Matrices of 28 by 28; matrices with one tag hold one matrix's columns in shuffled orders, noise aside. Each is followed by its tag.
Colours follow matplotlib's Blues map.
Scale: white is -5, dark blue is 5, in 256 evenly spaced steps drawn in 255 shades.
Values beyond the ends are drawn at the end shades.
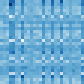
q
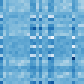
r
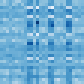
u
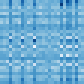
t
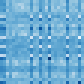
r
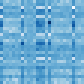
u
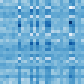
u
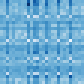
q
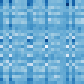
t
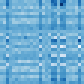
t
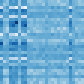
u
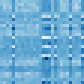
r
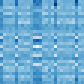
t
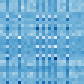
r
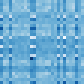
r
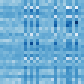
u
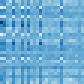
u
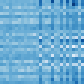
t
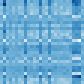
q
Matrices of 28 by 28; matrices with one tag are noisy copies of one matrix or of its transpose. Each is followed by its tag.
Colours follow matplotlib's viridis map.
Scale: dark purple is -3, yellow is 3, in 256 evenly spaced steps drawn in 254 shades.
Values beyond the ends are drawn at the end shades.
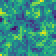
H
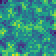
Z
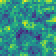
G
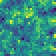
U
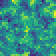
Z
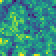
U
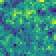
U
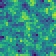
Z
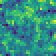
U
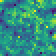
U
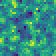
H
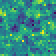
H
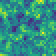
H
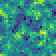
H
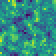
H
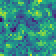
H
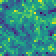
U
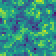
H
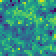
U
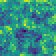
G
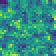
Z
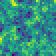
H
